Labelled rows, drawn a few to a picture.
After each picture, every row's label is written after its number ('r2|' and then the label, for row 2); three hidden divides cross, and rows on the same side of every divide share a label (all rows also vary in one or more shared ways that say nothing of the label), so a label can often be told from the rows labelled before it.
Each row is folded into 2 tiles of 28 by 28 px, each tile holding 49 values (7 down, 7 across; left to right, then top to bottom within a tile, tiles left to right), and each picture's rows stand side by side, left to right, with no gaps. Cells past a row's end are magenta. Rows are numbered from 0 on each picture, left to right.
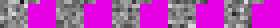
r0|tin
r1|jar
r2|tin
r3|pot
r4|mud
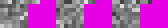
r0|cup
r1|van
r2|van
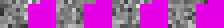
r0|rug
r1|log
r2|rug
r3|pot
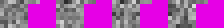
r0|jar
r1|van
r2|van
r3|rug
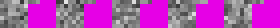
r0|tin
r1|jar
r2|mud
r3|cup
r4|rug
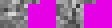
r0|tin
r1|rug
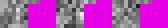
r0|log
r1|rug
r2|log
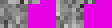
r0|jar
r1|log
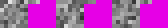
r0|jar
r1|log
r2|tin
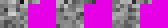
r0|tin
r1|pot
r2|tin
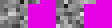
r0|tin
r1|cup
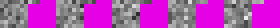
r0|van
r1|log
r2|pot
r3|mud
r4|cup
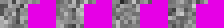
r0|rug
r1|rug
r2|van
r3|tin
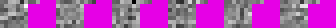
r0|tin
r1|van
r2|tin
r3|van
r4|rug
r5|tin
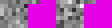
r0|log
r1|tin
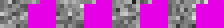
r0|cup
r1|rug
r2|tin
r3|rug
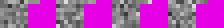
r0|jar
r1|cup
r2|cup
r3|van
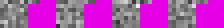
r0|van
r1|pot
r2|tin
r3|tin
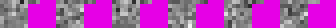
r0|tin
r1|pot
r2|tin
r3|pot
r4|jar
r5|cup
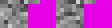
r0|jar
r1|mud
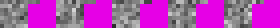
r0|pot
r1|log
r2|pot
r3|jar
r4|rug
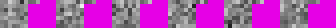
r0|tin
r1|tin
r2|rug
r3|log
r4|jar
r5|log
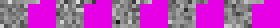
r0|cup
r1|van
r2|jar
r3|tin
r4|cup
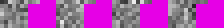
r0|jar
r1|van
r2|van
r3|log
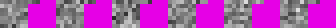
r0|pot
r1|van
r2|log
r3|jar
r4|mud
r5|mud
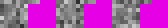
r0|rug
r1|jar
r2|log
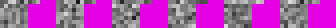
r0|jar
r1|tin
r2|pot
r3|pot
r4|cup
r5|jar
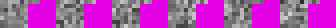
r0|tin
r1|jar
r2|jar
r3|rug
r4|log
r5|tin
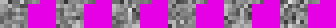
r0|mud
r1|pot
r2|log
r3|van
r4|log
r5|jar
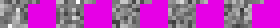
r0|log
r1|mud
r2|jar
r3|jar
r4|rug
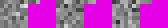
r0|tin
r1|jar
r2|jar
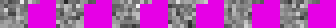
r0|mud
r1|pot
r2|rug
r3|cup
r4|pot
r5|pot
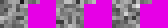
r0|tin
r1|jar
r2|tin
